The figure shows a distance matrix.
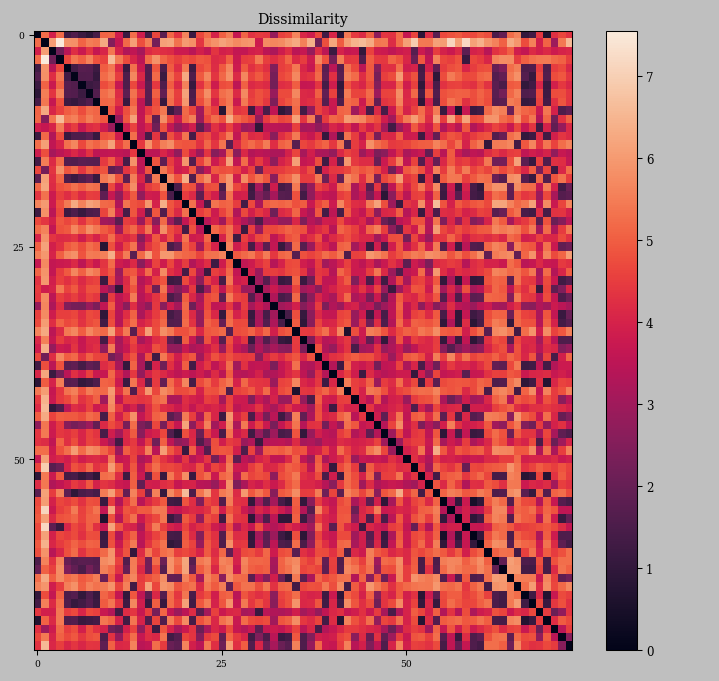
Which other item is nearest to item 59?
55
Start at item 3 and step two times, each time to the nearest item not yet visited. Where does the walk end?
44
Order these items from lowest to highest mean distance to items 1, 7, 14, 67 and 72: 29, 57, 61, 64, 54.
54, 29, 57, 64, 61
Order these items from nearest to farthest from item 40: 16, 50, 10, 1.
50, 16, 10, 1
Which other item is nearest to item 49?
20
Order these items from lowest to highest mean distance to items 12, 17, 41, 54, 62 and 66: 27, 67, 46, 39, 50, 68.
67, 39, 46, 27, 50, 68
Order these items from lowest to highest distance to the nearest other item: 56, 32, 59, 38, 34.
59, 34, 38, 56, 32
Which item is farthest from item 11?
3
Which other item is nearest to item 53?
14
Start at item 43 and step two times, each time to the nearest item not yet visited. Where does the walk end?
56
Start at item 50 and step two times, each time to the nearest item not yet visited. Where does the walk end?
24
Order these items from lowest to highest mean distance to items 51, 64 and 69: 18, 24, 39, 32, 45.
39, 32, 18, 45, 24
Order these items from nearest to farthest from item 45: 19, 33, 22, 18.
33, 18, 19, 22
